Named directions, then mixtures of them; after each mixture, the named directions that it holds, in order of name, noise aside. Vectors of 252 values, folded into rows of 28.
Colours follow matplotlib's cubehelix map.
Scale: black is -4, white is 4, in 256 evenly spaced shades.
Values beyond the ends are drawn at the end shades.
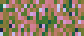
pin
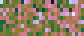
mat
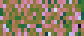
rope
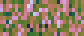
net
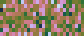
mat, pin, rope.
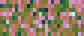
mat, net, rope.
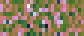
net.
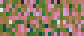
mat, net, rope.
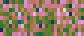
mat, net, pin.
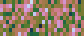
net, rope.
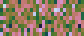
pin, rope.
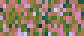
pin, rope.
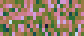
net, pin, rope.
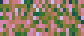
mat, net, rope.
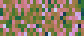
rope.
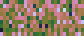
mat, net, pin.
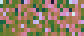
mat.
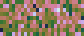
mat, net, pin.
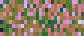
mat, pin.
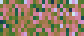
mat, rope.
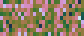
net, pin, rope.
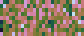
mat, pin.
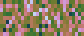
net.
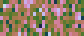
net, pin, rope.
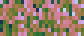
mat, net, pin.
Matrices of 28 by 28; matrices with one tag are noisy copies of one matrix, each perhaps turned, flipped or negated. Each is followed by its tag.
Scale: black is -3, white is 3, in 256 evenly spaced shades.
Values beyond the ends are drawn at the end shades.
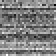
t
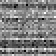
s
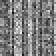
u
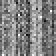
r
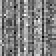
u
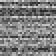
s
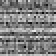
u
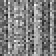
t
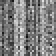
r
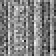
t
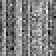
t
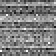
t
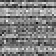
s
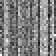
s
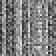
t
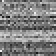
r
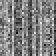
u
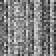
t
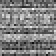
t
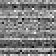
s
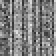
u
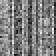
u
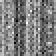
r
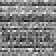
t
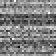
r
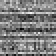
u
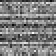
u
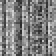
t
